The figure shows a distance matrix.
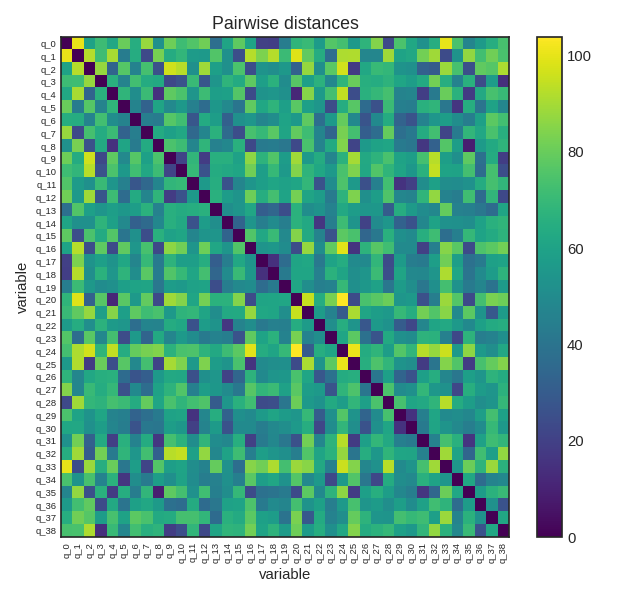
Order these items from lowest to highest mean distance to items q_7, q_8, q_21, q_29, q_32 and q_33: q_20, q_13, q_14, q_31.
q_14, q_31, q_13, q_20
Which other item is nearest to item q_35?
q_8
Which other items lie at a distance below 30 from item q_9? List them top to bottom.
q_3, q_10, q_12, q_38
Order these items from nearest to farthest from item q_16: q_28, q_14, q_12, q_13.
q_14, q_13, q_28, q_12
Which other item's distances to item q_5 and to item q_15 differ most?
q_34
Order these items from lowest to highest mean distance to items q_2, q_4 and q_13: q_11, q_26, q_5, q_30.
q_30, q_11, q_26, q_5
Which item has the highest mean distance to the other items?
q_24
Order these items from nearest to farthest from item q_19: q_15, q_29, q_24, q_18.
q_18, q_15, q_29, q_24
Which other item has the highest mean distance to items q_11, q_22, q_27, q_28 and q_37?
q_20
